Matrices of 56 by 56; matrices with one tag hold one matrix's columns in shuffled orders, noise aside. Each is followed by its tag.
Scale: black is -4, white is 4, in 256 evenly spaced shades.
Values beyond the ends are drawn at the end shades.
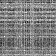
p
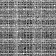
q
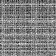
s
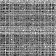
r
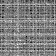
s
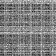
r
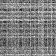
p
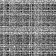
r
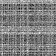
r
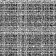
r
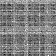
r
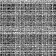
r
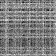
p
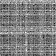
r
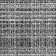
p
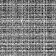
s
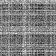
r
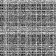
r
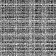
s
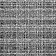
q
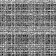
r
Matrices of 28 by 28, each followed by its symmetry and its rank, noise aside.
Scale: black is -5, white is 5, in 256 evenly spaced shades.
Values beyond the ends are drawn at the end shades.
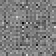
symmetric, rank four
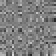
no symmetry, rank two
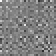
symmetric, rank three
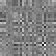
symmetric, rank two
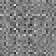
no symmetry, rank three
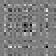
symmetric, rank two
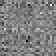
no symmetry, rank four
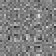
no symmetry, rank three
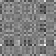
symmetric, rank two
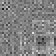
symmetric, rank four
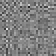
antisymmetric, rank four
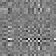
no symmetry, rank two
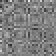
symmetric, rank three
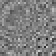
symmetric, rank four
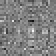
no symmetry, rank three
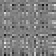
antisymmetric, rank two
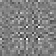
symmetric, rank two
